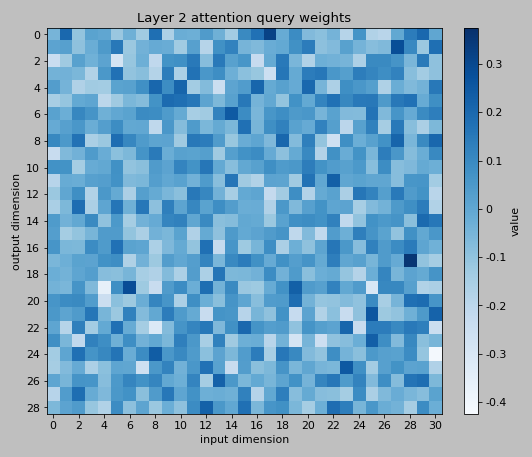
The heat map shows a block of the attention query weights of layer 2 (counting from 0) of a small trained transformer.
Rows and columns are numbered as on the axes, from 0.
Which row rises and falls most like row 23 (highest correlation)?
21
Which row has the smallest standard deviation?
10
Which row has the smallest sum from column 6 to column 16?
18
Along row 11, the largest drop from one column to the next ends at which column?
15
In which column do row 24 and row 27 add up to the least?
30
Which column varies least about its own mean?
1
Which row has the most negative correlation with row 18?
4
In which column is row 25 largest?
23
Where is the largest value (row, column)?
17, 28
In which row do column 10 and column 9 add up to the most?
5
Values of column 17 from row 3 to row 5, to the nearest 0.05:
-0.25 0 0
